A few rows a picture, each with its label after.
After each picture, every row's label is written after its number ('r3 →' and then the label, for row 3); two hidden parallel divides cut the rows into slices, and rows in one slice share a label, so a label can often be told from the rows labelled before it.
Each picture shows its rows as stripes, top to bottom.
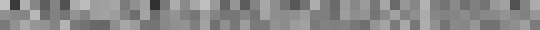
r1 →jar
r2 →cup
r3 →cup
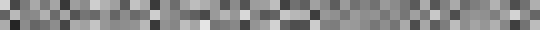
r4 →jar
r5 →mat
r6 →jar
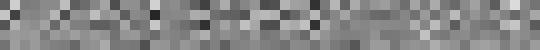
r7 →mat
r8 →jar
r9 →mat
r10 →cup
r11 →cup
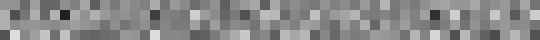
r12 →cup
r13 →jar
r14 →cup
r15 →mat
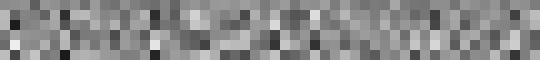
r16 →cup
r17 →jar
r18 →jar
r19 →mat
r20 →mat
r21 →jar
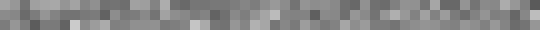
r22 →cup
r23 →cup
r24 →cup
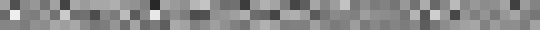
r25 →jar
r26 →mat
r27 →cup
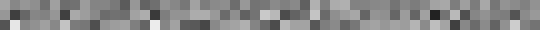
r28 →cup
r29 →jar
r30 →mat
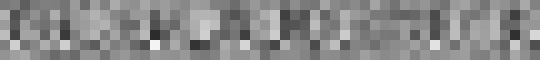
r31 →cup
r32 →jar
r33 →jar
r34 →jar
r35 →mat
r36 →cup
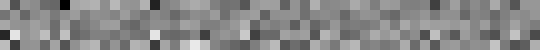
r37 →jar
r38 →cup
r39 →cup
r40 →mat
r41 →jar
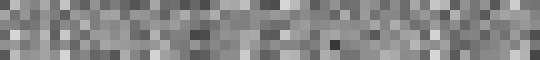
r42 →mat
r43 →cup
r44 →cup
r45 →mat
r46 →cup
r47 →mat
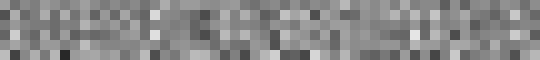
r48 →cup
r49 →mat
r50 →cup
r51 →mat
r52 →cup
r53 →jar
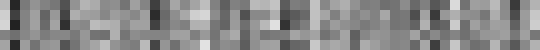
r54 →jar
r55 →jar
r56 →jar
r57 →cup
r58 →jar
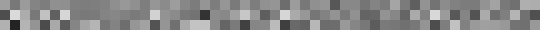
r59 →cup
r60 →mat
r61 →jar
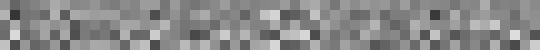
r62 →cup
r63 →jar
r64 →cup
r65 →mat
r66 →jar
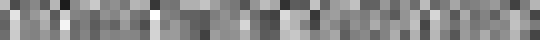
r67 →jar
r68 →mat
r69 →mat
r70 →mat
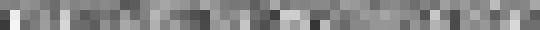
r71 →cup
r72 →mat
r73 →mat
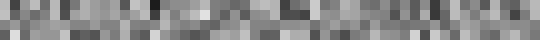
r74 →jar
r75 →jar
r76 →cup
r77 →mat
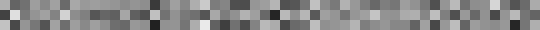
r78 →jar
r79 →mat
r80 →jar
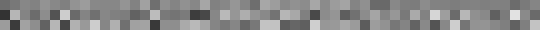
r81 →cup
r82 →mat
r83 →jar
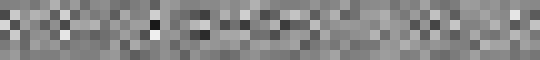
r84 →cup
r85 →mat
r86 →jar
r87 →mat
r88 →cup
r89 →cup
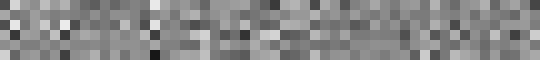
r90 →mat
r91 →cup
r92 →mat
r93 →jar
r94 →cup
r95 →jar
